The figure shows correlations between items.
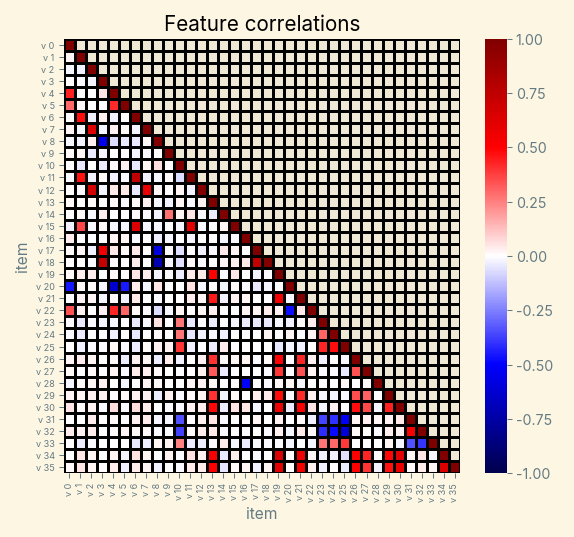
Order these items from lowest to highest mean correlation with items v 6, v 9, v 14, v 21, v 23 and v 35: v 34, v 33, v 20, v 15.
v 20, v 33, v 15, v 34
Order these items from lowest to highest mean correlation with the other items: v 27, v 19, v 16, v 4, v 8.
v 8, v 16, v 4, v 27, v 19
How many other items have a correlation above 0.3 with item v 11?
3
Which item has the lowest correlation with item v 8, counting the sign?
v 18
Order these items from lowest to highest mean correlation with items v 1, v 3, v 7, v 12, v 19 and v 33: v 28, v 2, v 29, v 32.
v 32, v 28, v 29, v 2
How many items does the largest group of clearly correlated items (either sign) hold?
9
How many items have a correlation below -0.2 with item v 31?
5
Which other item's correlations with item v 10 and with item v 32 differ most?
v 25
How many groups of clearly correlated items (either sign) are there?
8
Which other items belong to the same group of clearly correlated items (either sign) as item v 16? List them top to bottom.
v 28
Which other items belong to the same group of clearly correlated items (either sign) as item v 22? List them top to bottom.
v 0, v 4, v 5, v 20
